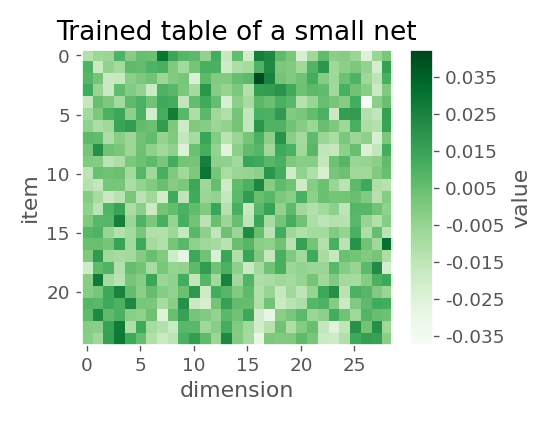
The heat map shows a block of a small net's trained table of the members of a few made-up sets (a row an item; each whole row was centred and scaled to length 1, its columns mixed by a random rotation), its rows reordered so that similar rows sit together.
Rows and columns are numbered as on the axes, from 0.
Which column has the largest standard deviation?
16
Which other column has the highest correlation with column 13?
27
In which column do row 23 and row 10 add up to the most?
3
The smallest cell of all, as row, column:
4, 26
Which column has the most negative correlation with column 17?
1
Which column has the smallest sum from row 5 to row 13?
13
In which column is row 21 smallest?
11
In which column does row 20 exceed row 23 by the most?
23
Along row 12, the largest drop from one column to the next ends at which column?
9
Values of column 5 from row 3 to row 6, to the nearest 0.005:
-0.005 0.01 0.01 0.005
